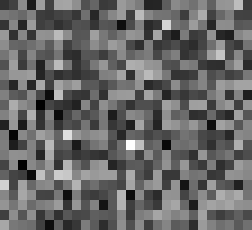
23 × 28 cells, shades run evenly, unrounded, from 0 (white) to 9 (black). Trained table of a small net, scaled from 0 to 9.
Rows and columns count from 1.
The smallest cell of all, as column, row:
15, 15
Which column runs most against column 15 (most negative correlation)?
19
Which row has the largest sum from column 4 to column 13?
23
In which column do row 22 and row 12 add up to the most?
7
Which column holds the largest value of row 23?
6
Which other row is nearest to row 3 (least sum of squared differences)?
13
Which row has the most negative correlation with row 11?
4
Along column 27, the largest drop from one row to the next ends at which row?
20
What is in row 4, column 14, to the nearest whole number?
5
